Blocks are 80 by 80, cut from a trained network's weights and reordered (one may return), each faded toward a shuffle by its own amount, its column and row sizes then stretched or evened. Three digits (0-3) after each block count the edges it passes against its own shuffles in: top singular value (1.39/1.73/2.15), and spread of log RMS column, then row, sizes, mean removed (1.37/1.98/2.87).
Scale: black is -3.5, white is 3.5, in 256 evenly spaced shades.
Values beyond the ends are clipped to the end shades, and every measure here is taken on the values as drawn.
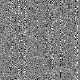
0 3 0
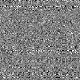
2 0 3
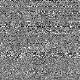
0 1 3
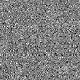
2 0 1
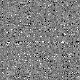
0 2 2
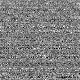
1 0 2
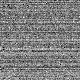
3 0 1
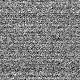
2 1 0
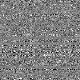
0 1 3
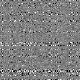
3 2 3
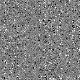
0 2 1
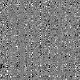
0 3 2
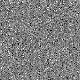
2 1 0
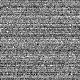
3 0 2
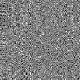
3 2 0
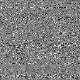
0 1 3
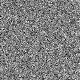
0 0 0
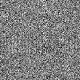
2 1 0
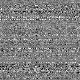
1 1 3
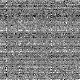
3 2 2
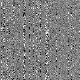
1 3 0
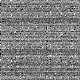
3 2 0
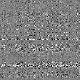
2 2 3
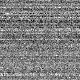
3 1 2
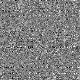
0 1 2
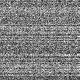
3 1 0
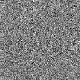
2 1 1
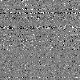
0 1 3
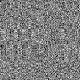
3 0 0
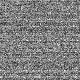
2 1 1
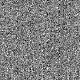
0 2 0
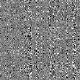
1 3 2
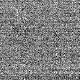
1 2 0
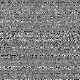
1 1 3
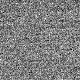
0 1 0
